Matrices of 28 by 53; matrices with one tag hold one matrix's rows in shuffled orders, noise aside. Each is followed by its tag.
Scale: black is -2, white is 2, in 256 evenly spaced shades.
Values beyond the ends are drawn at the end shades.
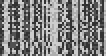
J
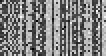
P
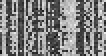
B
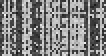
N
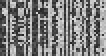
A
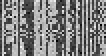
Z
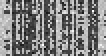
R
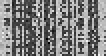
R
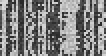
B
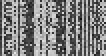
Z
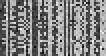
A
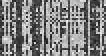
N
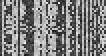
Z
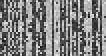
P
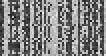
J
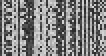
Z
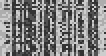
R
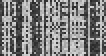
N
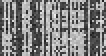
N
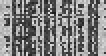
R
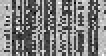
R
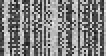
J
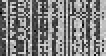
A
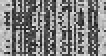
R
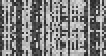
N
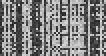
N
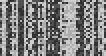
B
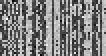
P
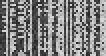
A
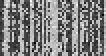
J
